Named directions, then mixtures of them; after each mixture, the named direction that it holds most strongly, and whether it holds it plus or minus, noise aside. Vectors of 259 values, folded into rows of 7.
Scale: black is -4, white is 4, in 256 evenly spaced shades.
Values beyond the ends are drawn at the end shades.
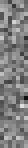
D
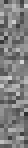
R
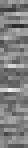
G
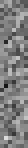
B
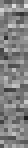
G, minus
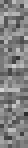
B, minus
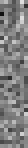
R, minus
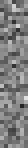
D, minus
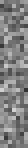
B, minus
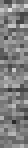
G, minus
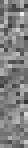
R, minus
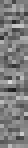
G, minus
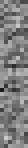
B, plus
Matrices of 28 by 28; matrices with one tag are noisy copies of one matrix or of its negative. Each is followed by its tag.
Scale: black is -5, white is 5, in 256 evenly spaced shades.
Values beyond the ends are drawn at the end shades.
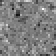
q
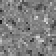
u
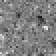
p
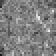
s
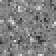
u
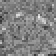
p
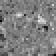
p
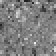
q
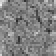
s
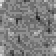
s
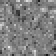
q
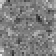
s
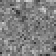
q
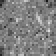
s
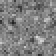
u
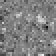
p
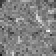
s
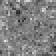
q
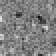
p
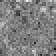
q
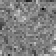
q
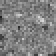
p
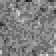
q
